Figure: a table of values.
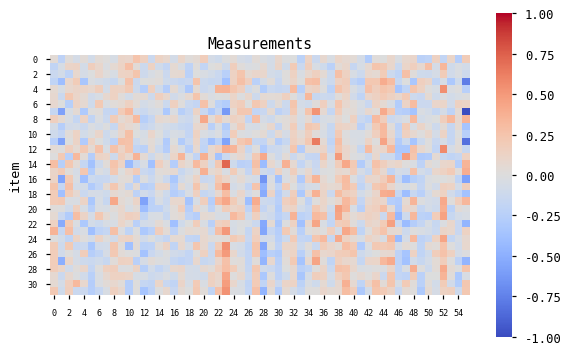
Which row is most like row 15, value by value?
8
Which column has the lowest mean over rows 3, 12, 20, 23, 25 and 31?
28
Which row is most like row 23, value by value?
17
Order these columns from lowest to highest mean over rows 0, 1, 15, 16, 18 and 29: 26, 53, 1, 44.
1, 26, 53, 44
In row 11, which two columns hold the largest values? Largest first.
35, 44
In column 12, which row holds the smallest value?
19
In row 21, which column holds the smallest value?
46
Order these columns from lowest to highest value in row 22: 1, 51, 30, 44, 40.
1, 30, 51, 40, 44
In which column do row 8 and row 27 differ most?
55
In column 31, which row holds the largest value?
14
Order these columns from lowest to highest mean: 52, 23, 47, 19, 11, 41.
41, 47, 11, 19, 23, 52
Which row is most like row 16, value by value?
22
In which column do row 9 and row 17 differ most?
23
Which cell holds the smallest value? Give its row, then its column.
7, 55
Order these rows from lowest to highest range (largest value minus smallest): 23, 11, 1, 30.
1, 30, 23, 11
